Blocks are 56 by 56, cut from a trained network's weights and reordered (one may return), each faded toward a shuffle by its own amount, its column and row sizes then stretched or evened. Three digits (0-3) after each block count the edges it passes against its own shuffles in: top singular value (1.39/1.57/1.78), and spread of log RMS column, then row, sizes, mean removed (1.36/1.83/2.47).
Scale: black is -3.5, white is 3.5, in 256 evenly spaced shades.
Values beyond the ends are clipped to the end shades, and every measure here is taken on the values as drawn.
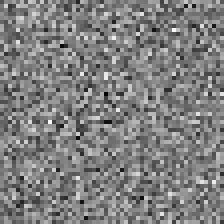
0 0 1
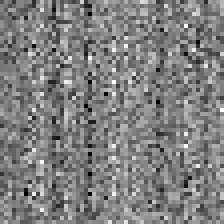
2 2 0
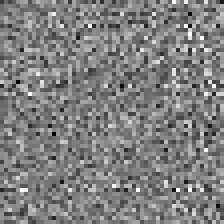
2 1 2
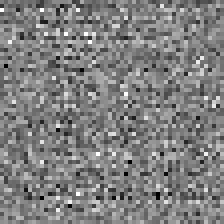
0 1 1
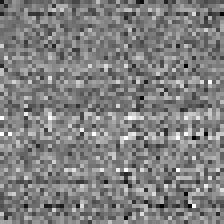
2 1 2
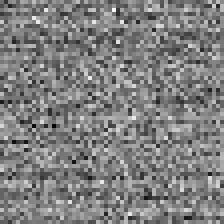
1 0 0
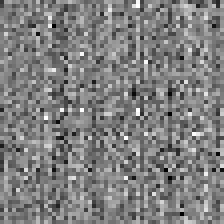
2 1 1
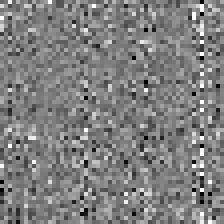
2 3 1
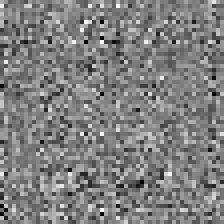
0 2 2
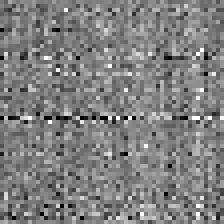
1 0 3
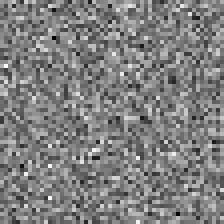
0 0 0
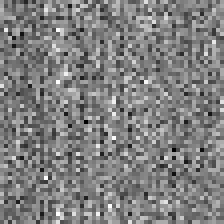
1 0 0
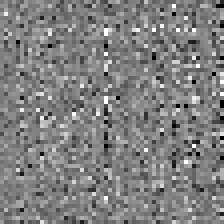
0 3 0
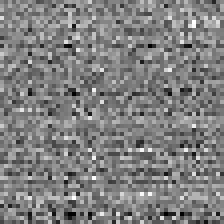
3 2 2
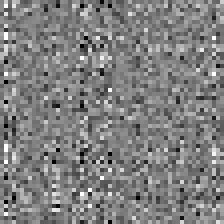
3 3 1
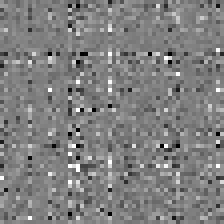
0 3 2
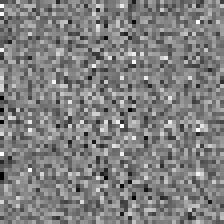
0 2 1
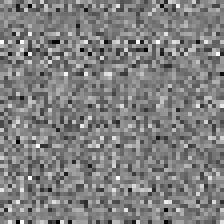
2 0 3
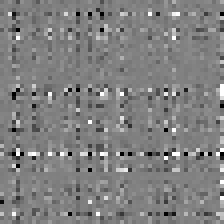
2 3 3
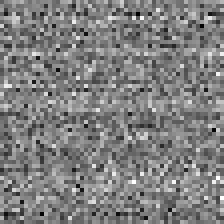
1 0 1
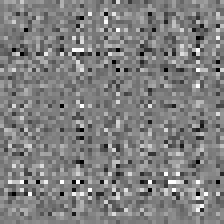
1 3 3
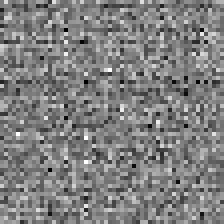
1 2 0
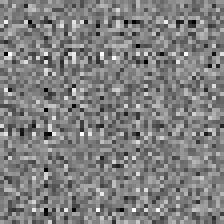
1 2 2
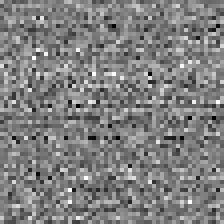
1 0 2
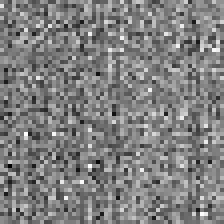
1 0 1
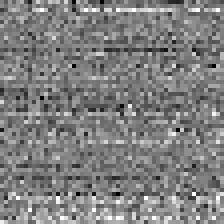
3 0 3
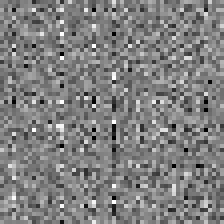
3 3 2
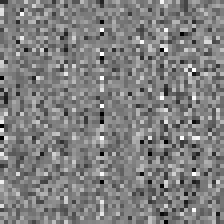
2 3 1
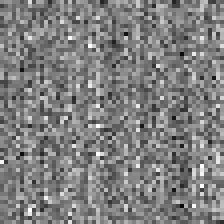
2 2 0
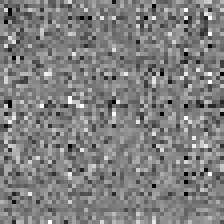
0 2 2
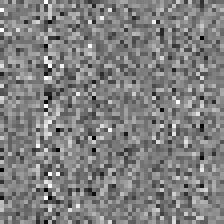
0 3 0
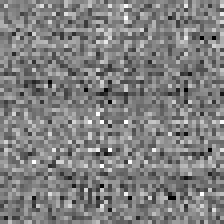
2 2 2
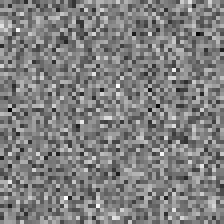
2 0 0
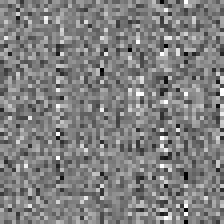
3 3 0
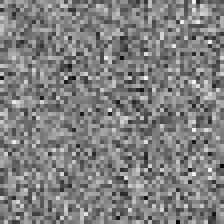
1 1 0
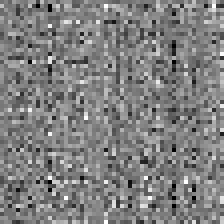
1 3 2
